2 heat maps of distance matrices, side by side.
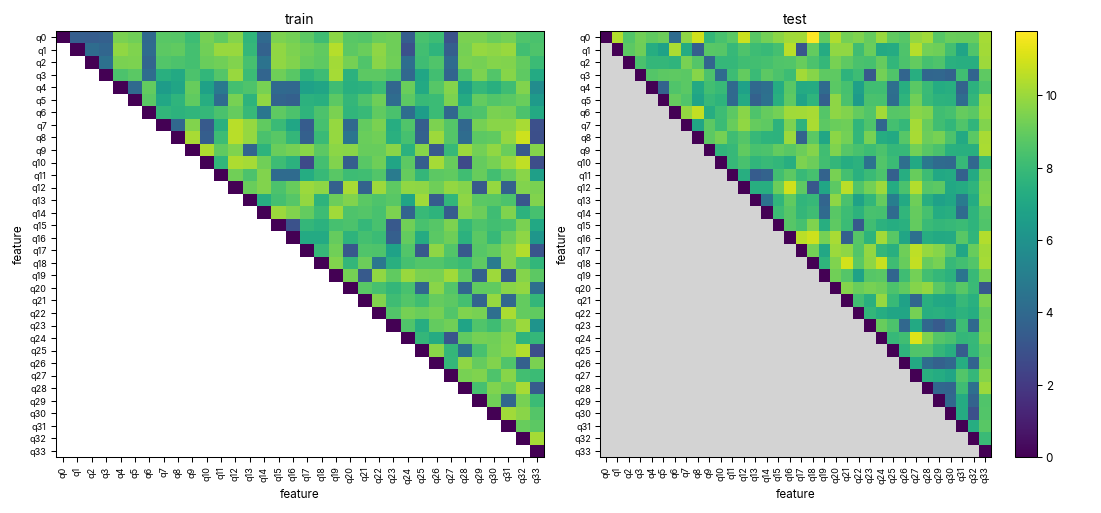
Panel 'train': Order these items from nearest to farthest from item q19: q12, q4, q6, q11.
q12, q4, q11, q6
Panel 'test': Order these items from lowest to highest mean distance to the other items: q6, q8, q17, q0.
q8, q17, q6, q0
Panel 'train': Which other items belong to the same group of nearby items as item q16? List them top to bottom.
q4, q5, q11, q15, q23
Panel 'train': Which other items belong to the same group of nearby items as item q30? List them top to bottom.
q18, q22
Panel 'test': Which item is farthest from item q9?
q33
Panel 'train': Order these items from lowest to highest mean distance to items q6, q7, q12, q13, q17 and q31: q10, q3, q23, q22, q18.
q10, q3, q23, q18, q22
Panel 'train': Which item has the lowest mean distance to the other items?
q33
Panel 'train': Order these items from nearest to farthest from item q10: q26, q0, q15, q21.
q15, q21, q0, q26
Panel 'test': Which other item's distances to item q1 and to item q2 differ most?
q17
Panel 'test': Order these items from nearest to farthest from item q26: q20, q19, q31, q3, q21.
q3, q21, q31, q19, q20
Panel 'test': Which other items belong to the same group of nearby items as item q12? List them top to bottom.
q18
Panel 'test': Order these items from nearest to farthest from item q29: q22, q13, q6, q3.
q3, q13, q22, q6
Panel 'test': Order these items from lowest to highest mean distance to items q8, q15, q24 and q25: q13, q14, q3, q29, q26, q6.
q14, q13, q26, q29, q3, q6
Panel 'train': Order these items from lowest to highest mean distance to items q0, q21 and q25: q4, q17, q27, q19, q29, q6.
q6, q27, q17, q29, q19, q4
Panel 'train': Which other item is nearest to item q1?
q24
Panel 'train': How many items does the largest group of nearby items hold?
8
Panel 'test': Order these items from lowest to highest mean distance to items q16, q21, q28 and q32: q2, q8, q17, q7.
q2, q7, q8, q17
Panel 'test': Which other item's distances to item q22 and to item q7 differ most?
q15
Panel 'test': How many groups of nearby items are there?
10
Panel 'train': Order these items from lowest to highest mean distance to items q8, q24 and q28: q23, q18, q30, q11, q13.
q23, q18, q11, q13, q30
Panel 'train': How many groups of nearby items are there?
6
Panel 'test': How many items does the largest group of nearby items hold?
8
